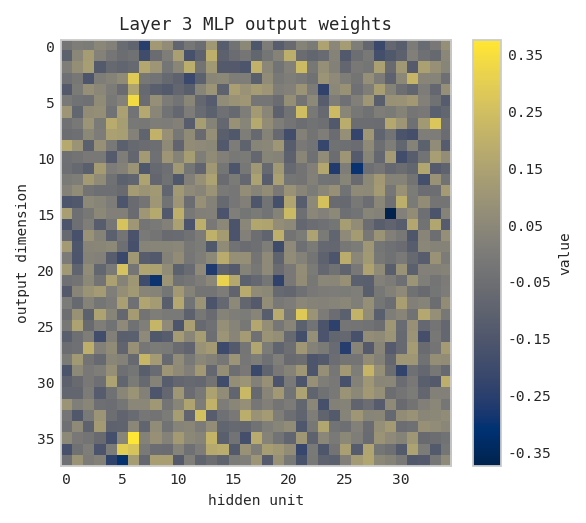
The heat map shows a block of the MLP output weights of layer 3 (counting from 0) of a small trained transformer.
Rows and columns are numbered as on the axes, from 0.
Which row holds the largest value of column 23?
14
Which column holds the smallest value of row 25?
24
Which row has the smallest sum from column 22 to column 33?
1
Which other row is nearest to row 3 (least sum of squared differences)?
5
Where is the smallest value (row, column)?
15, 29
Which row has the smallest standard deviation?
13
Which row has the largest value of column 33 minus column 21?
7
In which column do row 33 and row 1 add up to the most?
10
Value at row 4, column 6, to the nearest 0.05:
0.15
